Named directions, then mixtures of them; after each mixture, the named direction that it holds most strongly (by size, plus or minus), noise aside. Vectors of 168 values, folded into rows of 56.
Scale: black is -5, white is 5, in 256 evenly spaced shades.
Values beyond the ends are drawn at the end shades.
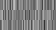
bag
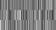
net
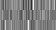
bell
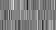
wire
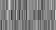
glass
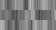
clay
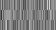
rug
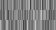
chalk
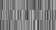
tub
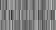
glass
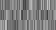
rug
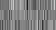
wire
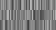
chalk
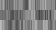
clay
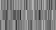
net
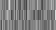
glass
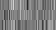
wire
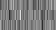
net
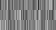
net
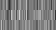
glass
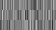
tub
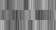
clay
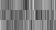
clay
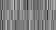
rug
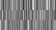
bell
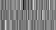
bell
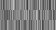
wire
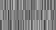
bag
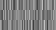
bag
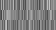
rug
